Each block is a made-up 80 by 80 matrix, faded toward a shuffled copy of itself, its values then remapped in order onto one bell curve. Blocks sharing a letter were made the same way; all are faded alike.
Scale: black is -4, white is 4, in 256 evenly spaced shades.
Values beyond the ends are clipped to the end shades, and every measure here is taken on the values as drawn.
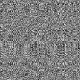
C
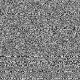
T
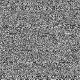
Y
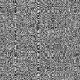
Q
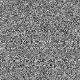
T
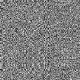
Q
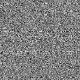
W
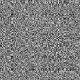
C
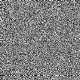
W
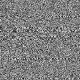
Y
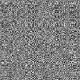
C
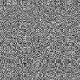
C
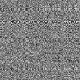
C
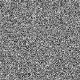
Y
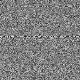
W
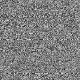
W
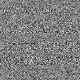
T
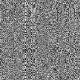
Q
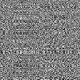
C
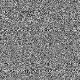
W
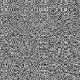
C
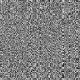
Q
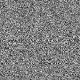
Y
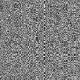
Q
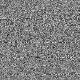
T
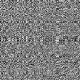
C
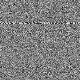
W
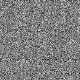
W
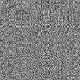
C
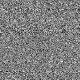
Y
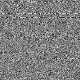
T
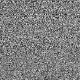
W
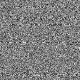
T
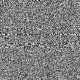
T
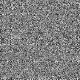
W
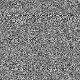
W
